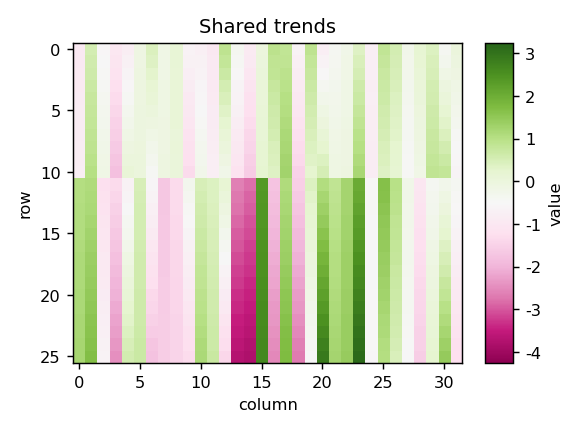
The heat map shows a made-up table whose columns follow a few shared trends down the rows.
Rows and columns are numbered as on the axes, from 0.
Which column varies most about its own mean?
16
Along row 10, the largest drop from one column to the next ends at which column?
18
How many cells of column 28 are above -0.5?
11
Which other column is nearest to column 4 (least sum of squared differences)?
27
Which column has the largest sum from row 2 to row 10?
17
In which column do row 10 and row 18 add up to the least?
14
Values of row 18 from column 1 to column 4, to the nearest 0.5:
1.5 -1 -2 0
